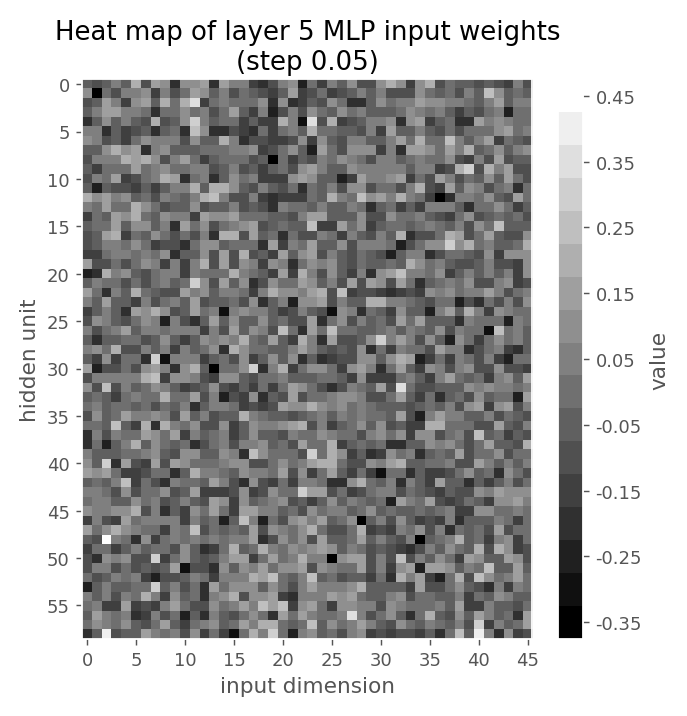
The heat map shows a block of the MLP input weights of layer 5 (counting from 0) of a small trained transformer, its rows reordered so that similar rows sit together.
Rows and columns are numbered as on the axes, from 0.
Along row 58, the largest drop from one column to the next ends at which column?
3
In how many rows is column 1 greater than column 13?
23
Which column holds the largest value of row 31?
7
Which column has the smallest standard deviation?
45
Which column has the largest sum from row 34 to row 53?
22
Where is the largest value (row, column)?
48, 2
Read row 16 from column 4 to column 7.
-0.15 0 -0.05 0.1
